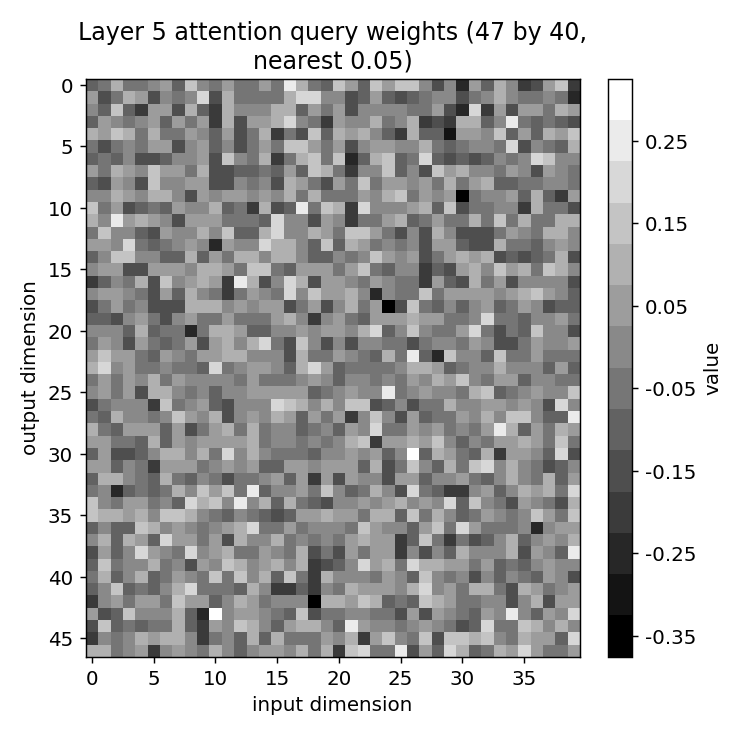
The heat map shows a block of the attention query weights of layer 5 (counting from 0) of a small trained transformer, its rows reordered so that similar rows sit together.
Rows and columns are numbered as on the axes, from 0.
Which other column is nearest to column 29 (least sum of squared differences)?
25
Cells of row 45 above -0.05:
26
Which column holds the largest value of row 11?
2
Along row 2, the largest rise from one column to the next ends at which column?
31
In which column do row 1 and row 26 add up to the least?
5
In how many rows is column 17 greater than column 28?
27
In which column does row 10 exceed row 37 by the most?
29
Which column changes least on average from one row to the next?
13
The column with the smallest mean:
30
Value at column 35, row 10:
-0.2
